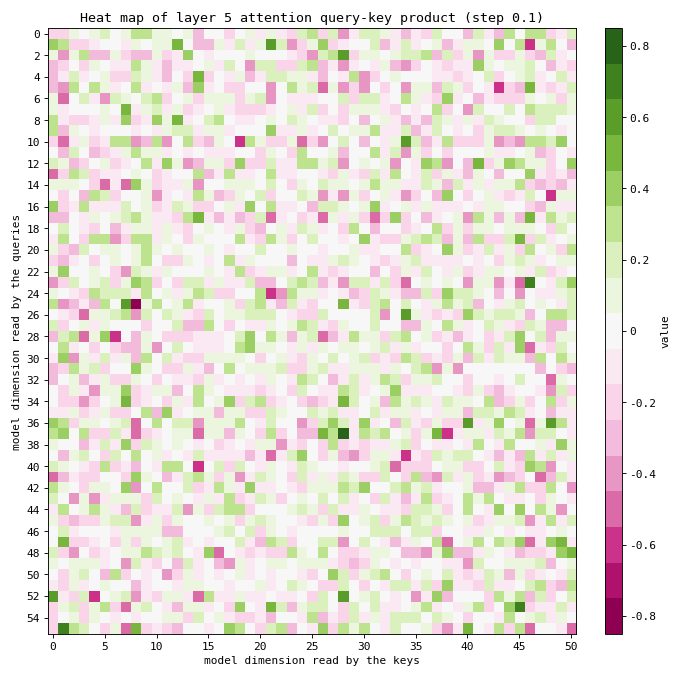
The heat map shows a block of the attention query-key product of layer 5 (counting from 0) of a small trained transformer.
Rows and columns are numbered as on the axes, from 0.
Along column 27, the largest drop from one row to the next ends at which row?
51
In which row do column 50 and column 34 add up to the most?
26
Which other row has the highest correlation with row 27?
40
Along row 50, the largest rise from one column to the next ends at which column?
6
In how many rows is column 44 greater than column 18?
21
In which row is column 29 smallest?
39
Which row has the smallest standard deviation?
46
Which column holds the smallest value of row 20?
2
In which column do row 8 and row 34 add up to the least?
3
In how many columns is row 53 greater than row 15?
30
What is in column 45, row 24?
-0.4
